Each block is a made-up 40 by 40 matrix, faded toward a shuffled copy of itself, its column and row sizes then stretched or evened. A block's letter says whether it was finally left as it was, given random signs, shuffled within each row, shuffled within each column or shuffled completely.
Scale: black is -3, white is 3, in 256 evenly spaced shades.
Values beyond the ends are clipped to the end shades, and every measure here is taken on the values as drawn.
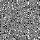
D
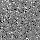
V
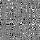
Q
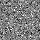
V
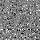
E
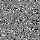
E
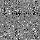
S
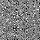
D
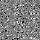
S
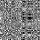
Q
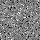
V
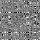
Q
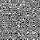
Q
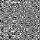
Q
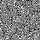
V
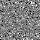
E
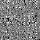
S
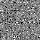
E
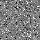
D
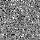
E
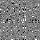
Q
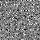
E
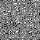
S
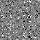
S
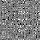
Q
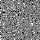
D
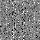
D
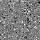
V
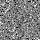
V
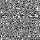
S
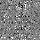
S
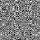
Q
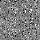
D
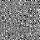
Q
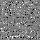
E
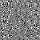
Q
